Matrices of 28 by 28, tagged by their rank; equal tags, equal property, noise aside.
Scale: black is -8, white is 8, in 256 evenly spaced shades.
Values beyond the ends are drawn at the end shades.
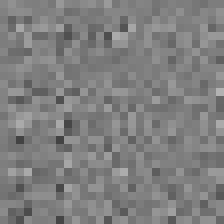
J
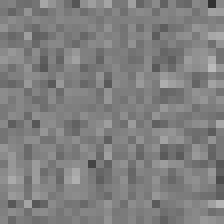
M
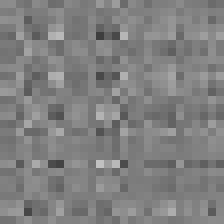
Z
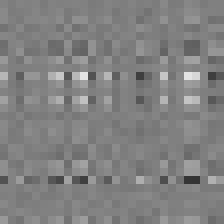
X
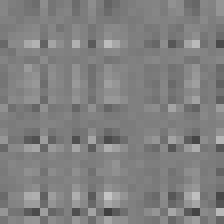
X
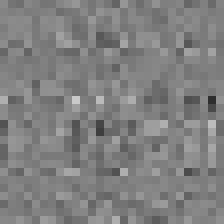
M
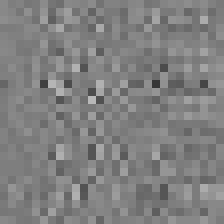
M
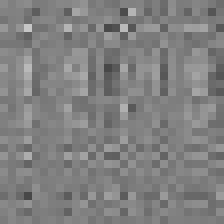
Z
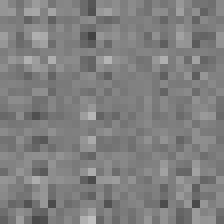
Z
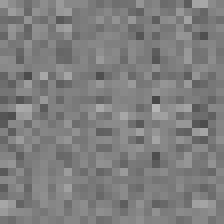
J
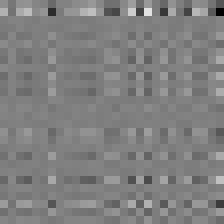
X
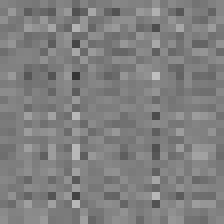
Z
